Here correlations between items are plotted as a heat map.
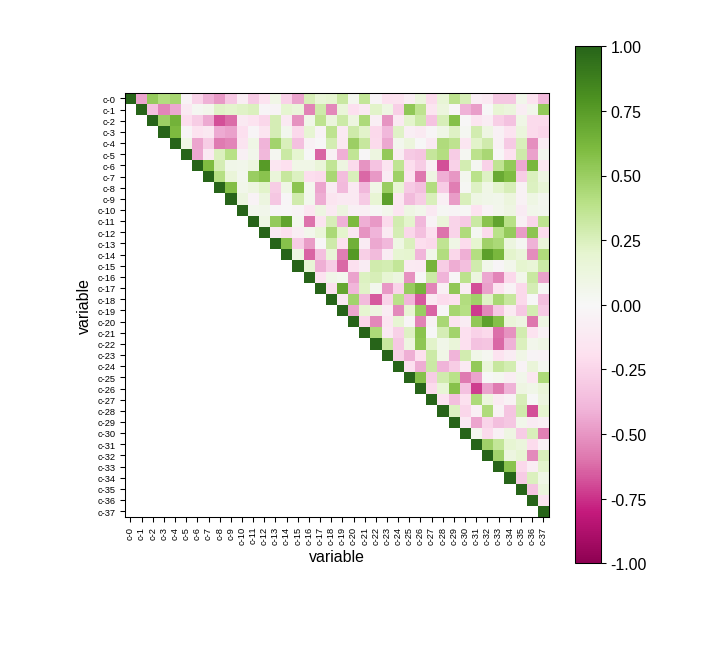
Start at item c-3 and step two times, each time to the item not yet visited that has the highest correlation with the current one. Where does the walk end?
c-2
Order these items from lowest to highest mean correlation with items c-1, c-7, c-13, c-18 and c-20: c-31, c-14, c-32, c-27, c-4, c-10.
c-27, c-10, c-4, c-31, c-32, c-14
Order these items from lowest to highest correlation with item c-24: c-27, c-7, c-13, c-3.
c-13, c-3, c-27, c-7
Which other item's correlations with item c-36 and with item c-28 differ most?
c-6
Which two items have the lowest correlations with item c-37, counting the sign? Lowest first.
c-30, c-16
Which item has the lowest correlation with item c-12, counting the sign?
c-28
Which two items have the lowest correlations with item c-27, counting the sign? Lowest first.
c-19, c-17
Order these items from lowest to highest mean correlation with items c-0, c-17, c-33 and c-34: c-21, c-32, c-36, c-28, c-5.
c-5, c-21, c-28, c-32, c-36
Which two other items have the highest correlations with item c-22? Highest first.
c-26, c-21
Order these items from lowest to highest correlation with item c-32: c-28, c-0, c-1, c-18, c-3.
c-0, c-1, c-3, c-18, c-28
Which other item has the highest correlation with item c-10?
c-1
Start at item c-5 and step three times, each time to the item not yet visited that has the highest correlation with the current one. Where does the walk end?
c-8
